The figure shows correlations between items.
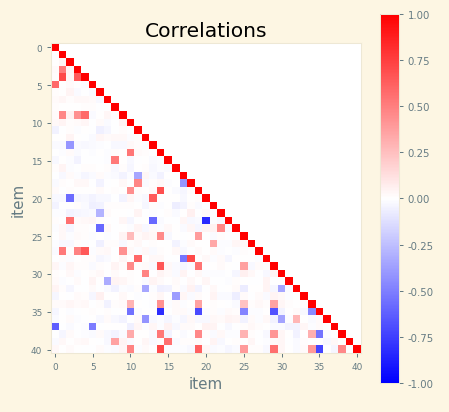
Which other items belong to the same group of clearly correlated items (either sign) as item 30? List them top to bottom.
12, 32, 36
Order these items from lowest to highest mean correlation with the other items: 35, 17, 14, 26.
35, 17, 26, 14
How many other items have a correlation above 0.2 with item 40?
7
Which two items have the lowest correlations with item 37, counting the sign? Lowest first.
0, 5
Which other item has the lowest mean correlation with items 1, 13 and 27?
23
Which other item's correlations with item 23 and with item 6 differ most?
20
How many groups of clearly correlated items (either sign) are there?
11
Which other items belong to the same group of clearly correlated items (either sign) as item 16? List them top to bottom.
33
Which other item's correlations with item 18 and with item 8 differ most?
28
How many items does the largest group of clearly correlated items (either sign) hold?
9
